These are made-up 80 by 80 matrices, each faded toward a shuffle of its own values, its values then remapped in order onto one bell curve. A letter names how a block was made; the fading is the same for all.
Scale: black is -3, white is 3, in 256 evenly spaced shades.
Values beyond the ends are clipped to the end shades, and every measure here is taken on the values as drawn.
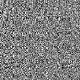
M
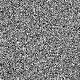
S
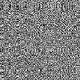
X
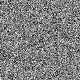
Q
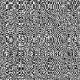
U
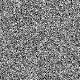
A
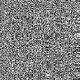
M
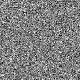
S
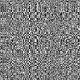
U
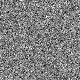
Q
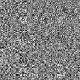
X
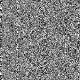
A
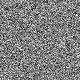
Q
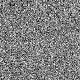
S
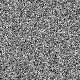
Q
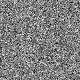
Q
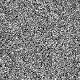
S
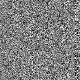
A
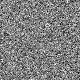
Q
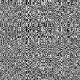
U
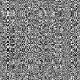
U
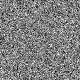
Q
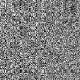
M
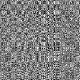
U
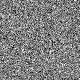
Q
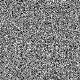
S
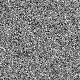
Q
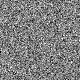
Q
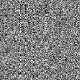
M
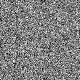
Q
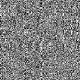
M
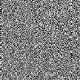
M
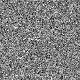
S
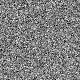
Q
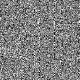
A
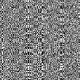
U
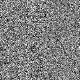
A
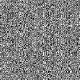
M
